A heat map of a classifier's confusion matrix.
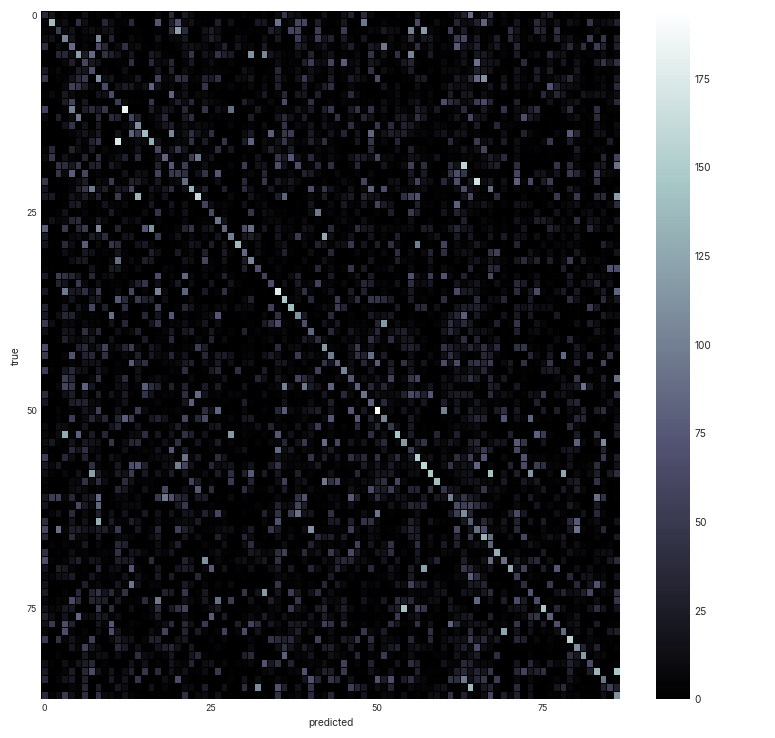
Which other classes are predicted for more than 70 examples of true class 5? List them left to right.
7, 31, 33, 55
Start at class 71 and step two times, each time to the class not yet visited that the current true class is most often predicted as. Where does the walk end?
8
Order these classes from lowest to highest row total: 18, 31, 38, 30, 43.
30, 31, 38, 18, 43
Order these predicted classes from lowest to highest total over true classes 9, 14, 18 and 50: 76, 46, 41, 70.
70, 41, 76, 46
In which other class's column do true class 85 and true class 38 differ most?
64
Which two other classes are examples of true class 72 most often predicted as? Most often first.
13, 83
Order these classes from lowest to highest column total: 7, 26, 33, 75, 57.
75, 33, 57, 26, 7
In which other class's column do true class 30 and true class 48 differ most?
23
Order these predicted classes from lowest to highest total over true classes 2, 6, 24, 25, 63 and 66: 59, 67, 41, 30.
59, 30, 67, 41
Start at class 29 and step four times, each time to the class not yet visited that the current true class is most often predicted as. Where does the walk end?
40
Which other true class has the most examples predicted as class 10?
38
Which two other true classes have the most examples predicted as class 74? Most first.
53, 35
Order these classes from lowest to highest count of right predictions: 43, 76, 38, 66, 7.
7, 76, 43, 38, 66
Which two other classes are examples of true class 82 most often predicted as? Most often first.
33, 45
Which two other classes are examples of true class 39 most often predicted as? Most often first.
51, 35
